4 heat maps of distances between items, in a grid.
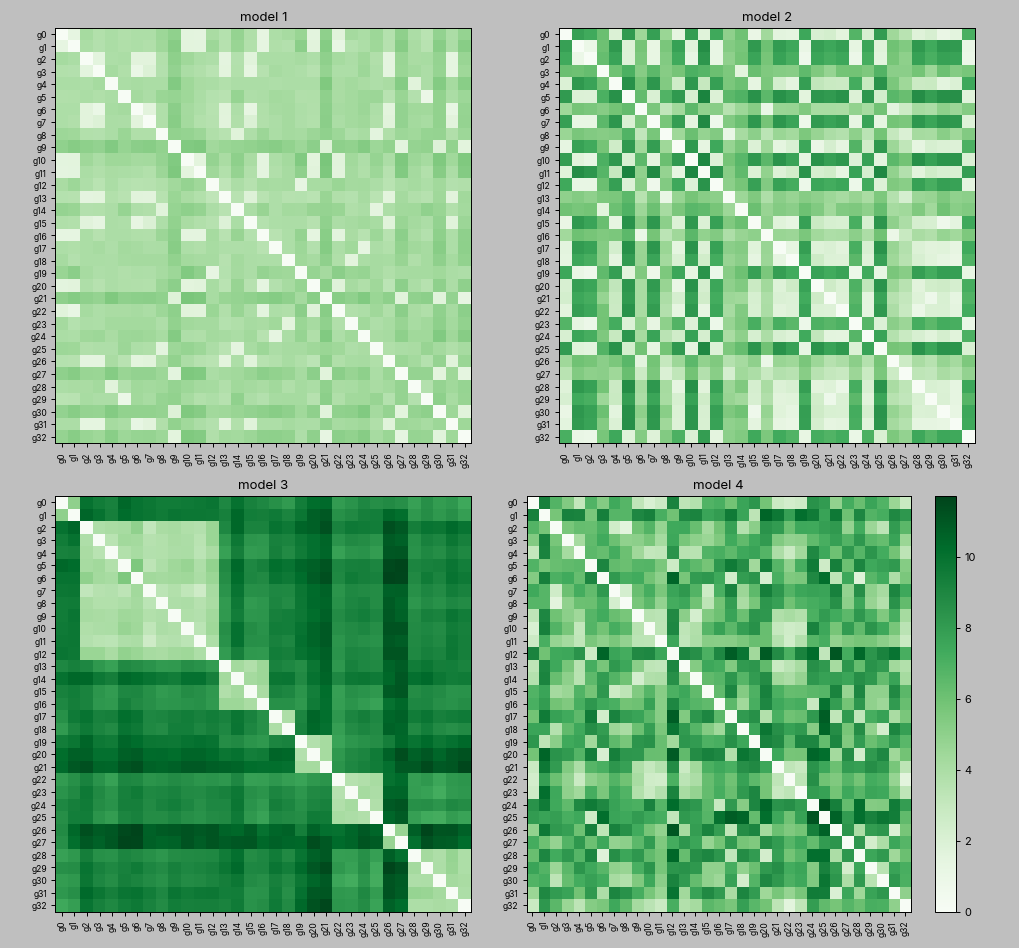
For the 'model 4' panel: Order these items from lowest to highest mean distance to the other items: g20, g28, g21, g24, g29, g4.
g4, g21, g29, g28, g20, g24
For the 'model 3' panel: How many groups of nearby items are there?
8
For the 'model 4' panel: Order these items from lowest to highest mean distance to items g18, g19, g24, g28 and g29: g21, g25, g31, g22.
g22, g31, g21, g25
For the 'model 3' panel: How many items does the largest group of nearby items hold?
11
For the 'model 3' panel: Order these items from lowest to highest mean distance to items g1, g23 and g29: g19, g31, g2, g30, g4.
g30, g31, g4, g19, g2
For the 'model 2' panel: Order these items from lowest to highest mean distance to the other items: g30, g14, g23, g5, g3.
g30, g23, g14, g3, g5
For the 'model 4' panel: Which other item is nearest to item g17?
g6
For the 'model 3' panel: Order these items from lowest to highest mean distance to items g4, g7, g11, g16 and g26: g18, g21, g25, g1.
g25, g18, g1, g21
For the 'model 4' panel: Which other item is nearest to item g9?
g14
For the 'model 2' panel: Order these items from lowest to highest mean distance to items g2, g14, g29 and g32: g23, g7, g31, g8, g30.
g23, g7, g8, g31, g30
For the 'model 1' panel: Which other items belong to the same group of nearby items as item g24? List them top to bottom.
g17
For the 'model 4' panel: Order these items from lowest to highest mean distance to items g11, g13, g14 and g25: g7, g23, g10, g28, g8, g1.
g10, g23, g8, g7, g28, g1
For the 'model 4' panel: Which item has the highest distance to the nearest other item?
g3
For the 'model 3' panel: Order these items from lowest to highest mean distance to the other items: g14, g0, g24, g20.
g24, g0, g14, g20
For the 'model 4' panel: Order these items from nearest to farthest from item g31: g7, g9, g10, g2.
g10, g9, g2, g7
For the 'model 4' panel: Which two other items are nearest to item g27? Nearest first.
g29, g30
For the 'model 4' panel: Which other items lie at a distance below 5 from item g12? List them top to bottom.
g5, g19, g25
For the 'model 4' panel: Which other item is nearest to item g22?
g32
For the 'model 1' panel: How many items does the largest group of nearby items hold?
8
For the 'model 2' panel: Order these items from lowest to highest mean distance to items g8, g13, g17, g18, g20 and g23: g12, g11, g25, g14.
g11, g14, g12, g25
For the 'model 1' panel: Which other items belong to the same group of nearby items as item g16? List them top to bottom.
g0, g1, g10, g11, g20, g22
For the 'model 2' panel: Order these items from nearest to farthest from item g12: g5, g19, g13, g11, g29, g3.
g19, g5, g13, g3, g29, g11
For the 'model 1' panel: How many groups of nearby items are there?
9
